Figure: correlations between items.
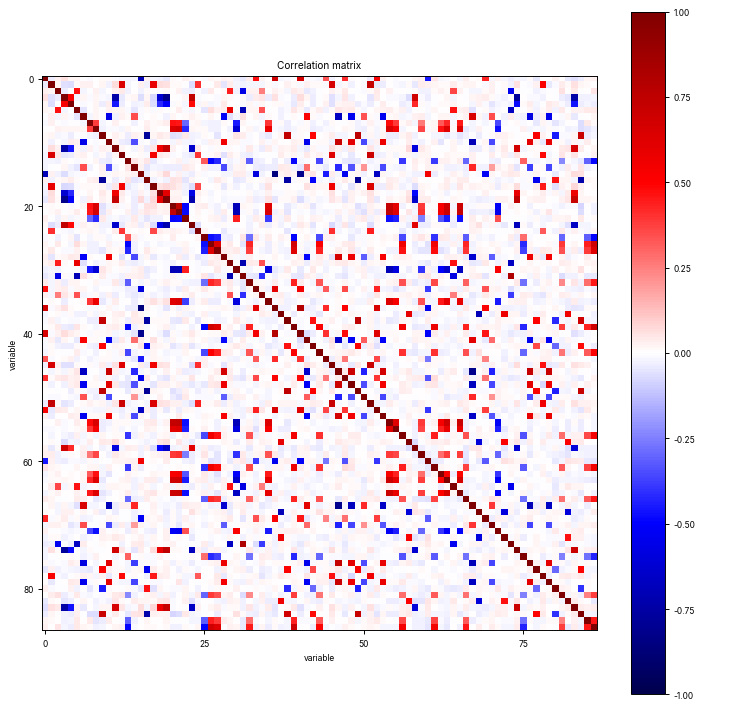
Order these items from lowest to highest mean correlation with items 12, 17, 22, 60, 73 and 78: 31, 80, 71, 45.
80, 71, 31, 45
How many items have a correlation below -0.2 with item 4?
5
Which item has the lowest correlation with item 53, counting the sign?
67
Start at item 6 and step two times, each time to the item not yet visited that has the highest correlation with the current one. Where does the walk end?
41
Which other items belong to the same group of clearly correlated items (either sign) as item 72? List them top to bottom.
37, 57, 68, 82
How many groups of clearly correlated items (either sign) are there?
9
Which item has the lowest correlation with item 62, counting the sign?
30
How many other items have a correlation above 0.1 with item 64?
4
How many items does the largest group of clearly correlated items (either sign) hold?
14
